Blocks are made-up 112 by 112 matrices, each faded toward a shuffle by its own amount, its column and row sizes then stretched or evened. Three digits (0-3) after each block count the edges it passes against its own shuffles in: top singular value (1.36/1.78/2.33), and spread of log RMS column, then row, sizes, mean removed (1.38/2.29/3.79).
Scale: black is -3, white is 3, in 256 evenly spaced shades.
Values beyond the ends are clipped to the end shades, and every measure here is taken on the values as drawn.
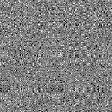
3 1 1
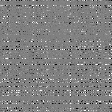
2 2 3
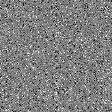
2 1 0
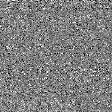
0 1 2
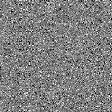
2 1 1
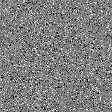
0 0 1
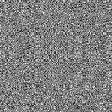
3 0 1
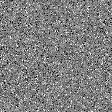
0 1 0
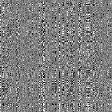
3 3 2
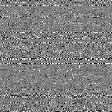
3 0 3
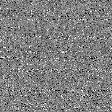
0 0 2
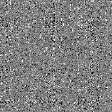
1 2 1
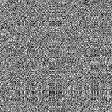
3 0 1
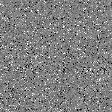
0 1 1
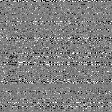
3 0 3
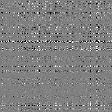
3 2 3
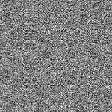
3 1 1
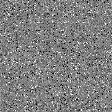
0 1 1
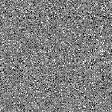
2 1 1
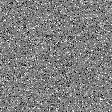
0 0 0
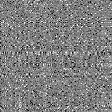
3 0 1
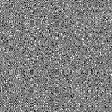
3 0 0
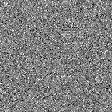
2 0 0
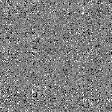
1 2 2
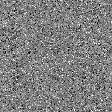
1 1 0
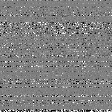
1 1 3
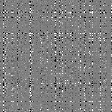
3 3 2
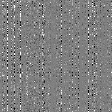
1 3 1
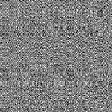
3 1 1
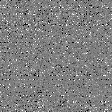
1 1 2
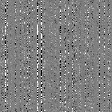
3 3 0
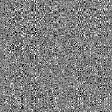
3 2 1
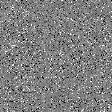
1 1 1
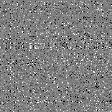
2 1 2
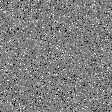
0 0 0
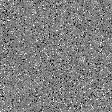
0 1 0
